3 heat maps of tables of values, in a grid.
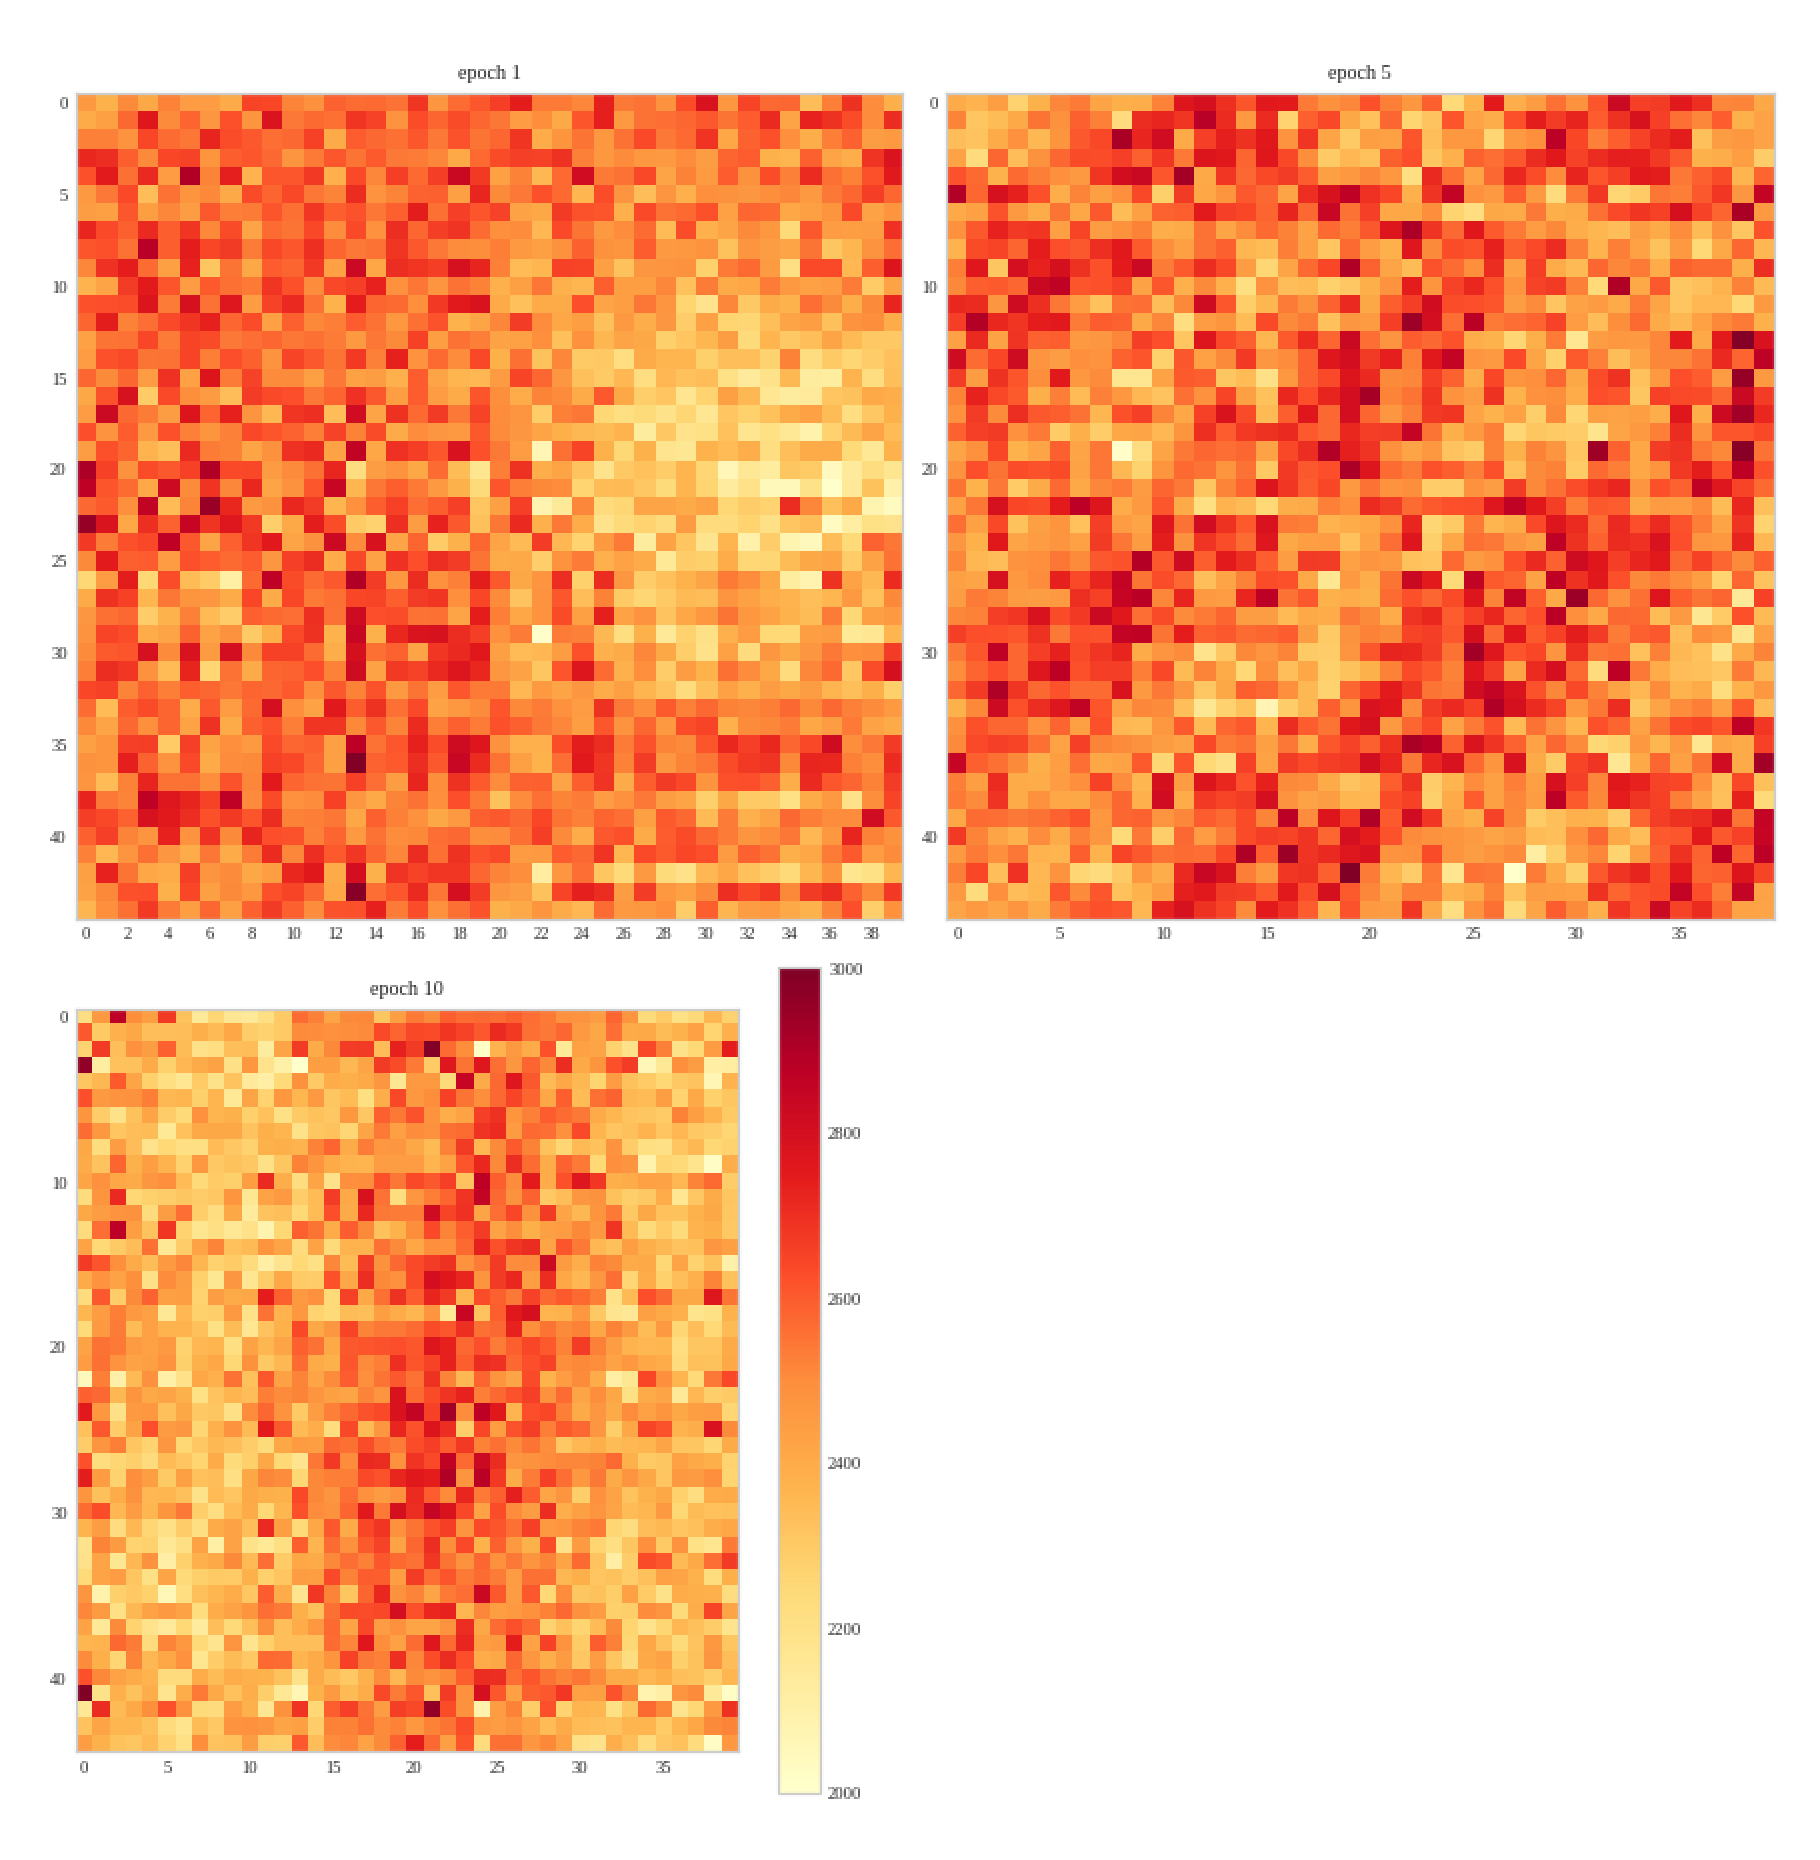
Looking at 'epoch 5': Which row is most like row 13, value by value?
17
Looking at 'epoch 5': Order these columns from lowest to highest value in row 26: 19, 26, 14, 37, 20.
37, 20, 19, 14, 26
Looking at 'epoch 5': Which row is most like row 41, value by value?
39
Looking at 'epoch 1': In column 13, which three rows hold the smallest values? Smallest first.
20, 23, 21
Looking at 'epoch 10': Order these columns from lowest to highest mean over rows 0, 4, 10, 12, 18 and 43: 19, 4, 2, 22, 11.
4, 11, 19, 22, 2
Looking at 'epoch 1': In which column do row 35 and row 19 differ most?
33
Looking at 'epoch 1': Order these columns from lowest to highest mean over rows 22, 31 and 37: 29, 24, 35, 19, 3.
29, 19, 35, 24, 3
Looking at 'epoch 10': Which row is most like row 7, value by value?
40
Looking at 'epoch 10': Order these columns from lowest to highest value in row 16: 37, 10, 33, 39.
10, 33, 39, 37
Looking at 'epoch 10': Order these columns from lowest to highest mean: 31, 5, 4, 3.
5, 4, 3, 31
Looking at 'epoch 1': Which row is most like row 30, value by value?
11
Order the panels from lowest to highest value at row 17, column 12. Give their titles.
epoch 1, epoch 10, epoch 5
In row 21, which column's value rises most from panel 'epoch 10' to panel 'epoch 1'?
12
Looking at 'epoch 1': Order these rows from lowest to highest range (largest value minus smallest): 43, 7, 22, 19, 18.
7, 18, 43, 19, 22
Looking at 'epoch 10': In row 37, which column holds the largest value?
23
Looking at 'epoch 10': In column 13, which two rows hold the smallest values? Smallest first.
3, 41
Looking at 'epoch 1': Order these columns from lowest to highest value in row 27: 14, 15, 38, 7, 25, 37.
38, 7, 37, 25, 15, 14
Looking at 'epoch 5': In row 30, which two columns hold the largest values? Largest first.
25, 2
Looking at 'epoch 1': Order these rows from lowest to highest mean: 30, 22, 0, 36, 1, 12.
22, 12, 30, 0, 1, 36
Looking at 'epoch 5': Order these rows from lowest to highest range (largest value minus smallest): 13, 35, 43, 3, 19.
3, 43, 35, 13, 19
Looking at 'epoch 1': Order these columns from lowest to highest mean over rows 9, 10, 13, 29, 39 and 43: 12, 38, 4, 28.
28, 38, 12, 4
